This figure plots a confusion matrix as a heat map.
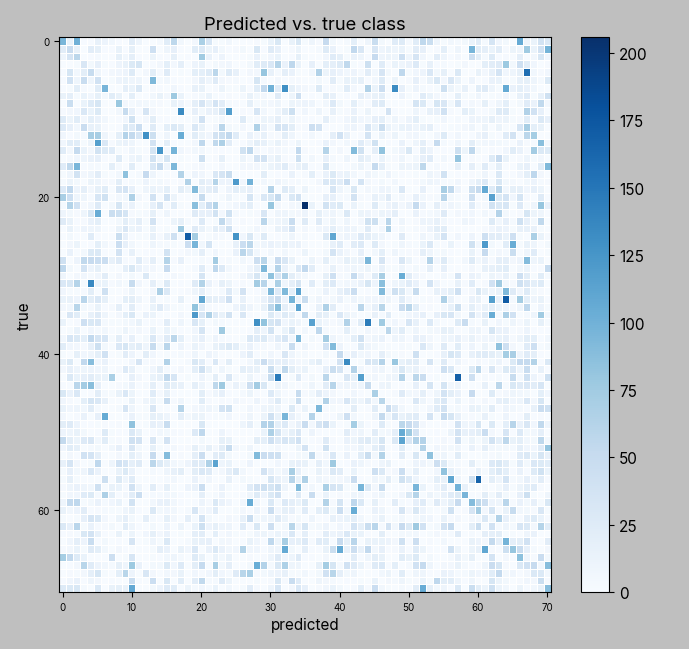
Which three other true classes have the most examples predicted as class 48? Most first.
6, 41, 32
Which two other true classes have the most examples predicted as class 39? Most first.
25, 54
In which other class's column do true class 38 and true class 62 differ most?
34
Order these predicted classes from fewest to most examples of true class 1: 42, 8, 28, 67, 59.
8, 28, 42, 67, 59
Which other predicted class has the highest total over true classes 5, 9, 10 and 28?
67
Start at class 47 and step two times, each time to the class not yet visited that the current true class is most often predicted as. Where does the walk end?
23
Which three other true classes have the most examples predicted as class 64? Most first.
33, 6, 32
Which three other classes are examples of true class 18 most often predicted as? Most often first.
25, 27, 22
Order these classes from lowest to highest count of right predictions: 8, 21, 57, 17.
21, 17, 8, 57
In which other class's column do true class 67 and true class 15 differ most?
70
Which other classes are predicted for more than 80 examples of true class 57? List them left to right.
34, 43, 51
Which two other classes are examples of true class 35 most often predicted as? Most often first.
19, 62
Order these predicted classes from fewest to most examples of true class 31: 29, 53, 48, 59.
48, 59, 53, 29
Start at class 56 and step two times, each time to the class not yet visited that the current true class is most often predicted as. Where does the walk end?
42
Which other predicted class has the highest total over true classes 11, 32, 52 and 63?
46
